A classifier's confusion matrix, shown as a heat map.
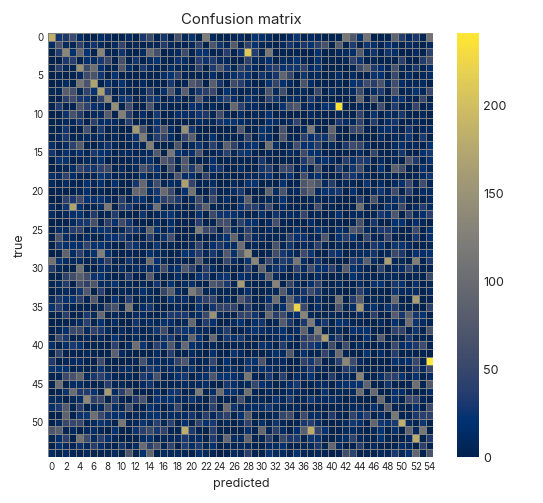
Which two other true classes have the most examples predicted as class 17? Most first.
15, 33
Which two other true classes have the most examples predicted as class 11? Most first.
35, 46
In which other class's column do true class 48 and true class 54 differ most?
25
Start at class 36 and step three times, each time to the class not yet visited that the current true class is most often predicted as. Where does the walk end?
6
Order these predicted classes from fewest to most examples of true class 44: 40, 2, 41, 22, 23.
41, 22, 40, 2, 23
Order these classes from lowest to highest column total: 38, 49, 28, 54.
38, 54, 49, 28
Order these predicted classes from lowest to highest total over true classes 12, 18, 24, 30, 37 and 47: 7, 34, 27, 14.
14, 34, 7, 27
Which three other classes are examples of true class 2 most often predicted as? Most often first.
28, 7, 31
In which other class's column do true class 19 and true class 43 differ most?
13
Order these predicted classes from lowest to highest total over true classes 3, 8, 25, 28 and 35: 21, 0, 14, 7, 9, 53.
0, 9, 53, 14, 7, 21
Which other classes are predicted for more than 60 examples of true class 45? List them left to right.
1, 52, 54
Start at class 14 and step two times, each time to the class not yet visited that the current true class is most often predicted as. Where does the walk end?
4
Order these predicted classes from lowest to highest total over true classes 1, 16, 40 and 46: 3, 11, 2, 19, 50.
50, 2, 11, 3, 19
